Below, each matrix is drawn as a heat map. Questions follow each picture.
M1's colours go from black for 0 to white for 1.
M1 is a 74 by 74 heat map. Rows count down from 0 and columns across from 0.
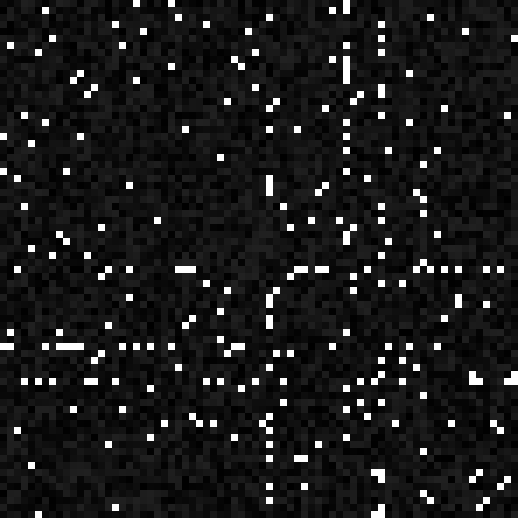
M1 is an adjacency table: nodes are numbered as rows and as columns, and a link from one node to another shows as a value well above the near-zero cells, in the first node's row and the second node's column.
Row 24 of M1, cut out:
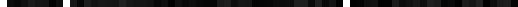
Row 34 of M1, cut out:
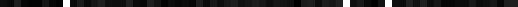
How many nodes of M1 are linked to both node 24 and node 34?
2
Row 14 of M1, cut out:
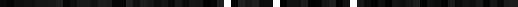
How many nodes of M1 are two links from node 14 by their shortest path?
1
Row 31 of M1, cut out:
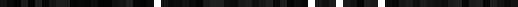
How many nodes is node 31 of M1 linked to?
4
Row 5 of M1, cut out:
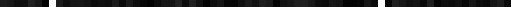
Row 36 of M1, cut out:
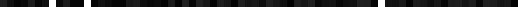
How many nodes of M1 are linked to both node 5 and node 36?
2
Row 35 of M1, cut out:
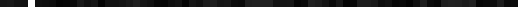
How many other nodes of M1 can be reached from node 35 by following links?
3
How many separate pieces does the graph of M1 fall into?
6
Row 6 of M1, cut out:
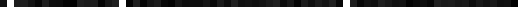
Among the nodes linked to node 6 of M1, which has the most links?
node 49
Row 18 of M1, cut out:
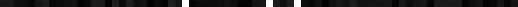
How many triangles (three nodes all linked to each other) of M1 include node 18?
2
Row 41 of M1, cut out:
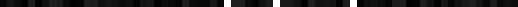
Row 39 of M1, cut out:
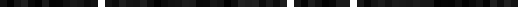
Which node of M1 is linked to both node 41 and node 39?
node 50
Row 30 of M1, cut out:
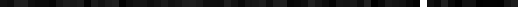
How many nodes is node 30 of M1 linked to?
1
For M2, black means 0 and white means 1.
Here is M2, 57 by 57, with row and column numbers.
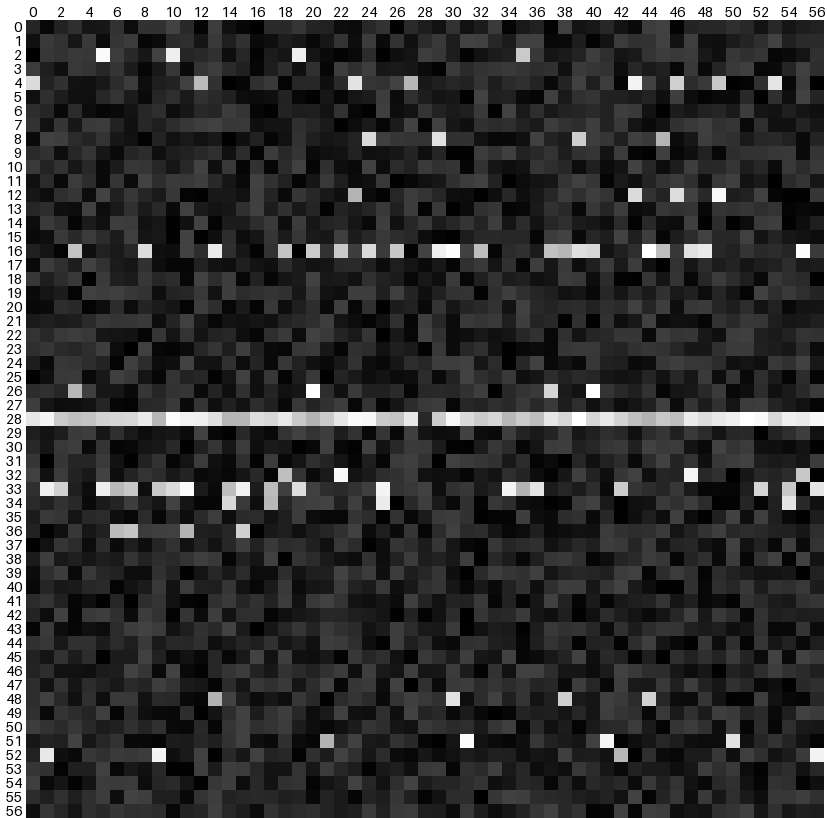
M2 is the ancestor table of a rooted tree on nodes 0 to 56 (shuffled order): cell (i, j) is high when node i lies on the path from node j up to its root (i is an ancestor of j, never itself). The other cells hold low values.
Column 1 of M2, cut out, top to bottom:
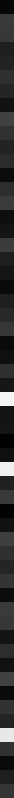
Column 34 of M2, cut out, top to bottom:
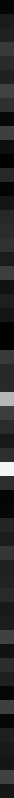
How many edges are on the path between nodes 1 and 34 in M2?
3
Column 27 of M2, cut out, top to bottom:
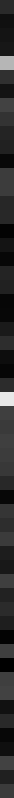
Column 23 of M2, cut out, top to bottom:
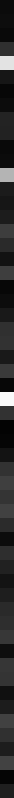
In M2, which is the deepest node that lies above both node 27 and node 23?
4
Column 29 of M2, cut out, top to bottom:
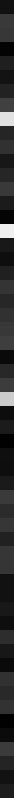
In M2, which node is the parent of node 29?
8
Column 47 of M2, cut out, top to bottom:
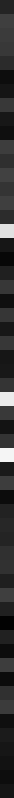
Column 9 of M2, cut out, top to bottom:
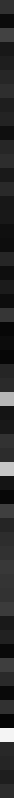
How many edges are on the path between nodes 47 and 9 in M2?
6
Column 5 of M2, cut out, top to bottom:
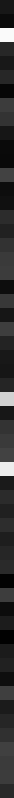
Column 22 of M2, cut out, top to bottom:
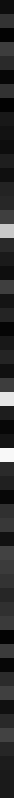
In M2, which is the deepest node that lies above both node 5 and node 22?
28
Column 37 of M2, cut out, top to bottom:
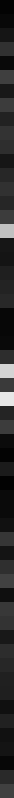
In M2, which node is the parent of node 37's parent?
16
